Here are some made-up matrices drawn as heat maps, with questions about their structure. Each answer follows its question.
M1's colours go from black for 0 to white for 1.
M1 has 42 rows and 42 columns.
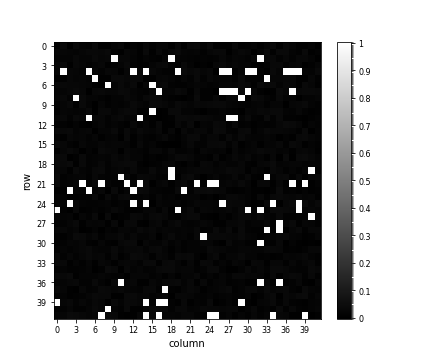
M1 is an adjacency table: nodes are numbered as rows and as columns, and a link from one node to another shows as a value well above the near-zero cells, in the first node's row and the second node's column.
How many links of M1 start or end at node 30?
4
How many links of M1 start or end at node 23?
1
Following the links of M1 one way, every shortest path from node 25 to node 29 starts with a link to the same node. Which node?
node 19
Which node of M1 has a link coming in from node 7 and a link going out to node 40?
node 26
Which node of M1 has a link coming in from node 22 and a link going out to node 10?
node 20
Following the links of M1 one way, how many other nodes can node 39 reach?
6
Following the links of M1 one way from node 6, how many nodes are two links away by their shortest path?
2
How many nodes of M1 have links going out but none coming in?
2
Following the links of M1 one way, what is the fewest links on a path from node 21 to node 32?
2
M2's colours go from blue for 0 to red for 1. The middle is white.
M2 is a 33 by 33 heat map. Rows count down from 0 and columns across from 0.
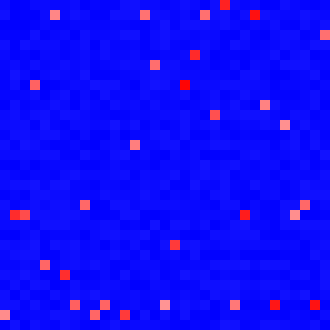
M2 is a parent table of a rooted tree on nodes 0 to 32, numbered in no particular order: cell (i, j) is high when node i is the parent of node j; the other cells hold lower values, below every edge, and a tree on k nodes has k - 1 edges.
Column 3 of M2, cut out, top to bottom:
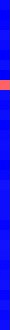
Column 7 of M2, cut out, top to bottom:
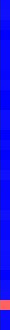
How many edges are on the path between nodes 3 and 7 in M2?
4
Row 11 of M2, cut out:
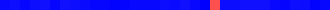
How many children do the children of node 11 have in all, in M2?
4
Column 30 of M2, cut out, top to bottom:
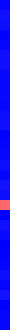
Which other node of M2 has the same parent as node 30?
8
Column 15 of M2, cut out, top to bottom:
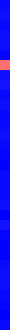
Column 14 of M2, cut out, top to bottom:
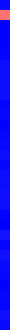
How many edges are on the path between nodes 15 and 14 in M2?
6
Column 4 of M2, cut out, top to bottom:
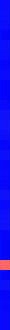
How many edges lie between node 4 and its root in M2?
7
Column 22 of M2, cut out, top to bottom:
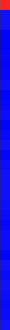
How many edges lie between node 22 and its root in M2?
7
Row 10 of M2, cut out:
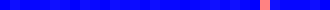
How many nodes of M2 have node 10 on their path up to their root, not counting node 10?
2
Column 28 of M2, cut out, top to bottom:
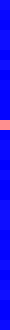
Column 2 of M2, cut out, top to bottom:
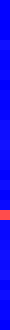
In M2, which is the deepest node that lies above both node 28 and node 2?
21
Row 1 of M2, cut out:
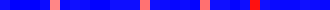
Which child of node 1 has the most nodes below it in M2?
20
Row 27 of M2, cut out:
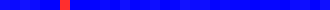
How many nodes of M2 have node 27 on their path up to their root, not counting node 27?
2
